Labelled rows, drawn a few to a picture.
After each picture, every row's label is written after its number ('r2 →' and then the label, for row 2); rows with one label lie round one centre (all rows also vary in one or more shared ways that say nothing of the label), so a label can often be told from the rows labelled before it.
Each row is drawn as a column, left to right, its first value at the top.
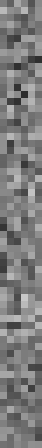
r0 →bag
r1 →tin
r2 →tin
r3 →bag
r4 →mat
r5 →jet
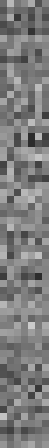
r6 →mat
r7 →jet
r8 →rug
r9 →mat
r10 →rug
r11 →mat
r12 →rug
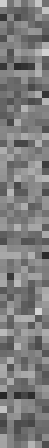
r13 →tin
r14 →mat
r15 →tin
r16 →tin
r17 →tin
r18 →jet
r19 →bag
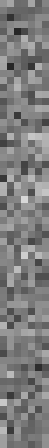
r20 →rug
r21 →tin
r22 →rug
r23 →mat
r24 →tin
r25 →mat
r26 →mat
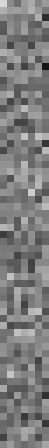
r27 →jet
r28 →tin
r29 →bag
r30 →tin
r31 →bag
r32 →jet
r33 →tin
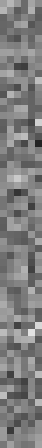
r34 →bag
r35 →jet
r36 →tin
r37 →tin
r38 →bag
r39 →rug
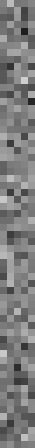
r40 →mat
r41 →tin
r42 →jet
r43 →rug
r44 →tin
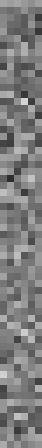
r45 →tin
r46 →rug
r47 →mat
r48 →bag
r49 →tin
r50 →rug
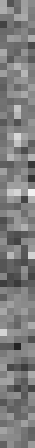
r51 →bag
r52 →mat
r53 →mat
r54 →jet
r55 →mat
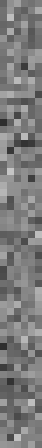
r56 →mat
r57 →jet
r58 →rug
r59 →tin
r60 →rug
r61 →bag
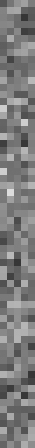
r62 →tin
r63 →mat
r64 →bag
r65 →rug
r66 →rug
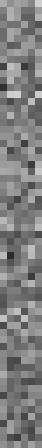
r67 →tin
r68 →jet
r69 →jet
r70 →tin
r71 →mat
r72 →jet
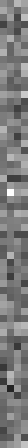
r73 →jet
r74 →mat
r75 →rug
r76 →jet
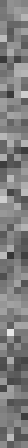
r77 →mat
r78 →bag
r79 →jet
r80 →jet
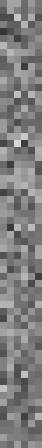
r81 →rug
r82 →bag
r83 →jet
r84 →tin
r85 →jet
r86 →mat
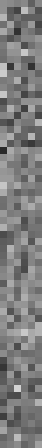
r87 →jet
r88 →tin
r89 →rug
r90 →bag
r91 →tin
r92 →rug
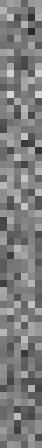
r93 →bag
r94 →jet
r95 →mat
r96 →tin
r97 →rug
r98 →jet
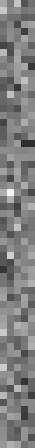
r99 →bag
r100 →mat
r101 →jet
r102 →rug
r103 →tin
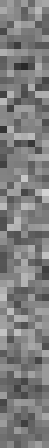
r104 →bag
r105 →jet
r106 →tin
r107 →tin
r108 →tin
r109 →jet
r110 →mat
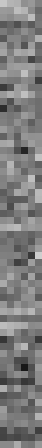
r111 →jet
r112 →jet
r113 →jet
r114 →jet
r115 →jet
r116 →mat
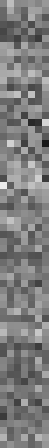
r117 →rug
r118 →jet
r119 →jet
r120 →rug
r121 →jet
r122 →bag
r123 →rug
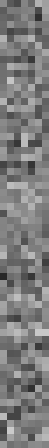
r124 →mat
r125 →rug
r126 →rug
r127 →mat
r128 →mat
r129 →rug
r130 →bag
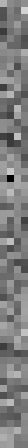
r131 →rug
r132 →rug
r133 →tin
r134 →bag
